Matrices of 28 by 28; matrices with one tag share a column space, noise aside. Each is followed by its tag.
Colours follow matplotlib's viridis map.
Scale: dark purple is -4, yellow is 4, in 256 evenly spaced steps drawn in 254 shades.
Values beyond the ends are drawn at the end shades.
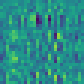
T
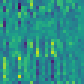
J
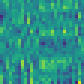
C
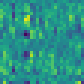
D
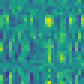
T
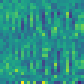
D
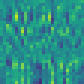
C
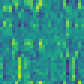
J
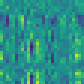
T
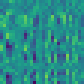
T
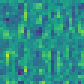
D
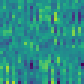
C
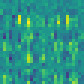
T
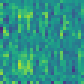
D
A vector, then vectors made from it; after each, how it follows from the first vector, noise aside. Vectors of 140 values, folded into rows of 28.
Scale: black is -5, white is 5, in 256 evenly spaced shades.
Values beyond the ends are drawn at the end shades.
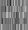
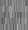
reversed, negated, shrunk.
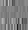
reversed, partly zeroed.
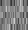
wrapped around, negated.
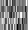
reversed, scaled up.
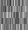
copied.
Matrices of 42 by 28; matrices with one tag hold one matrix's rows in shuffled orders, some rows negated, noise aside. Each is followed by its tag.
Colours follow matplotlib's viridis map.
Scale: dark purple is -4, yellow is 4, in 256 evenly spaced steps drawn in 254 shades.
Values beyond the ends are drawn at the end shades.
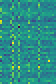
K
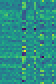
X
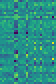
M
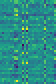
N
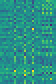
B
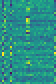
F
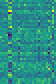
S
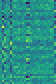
F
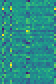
F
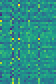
K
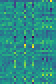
B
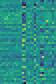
X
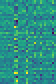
M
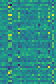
S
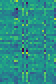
N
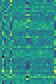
F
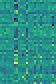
M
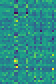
M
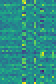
X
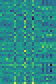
B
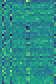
F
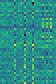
B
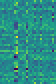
M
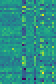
X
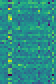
S
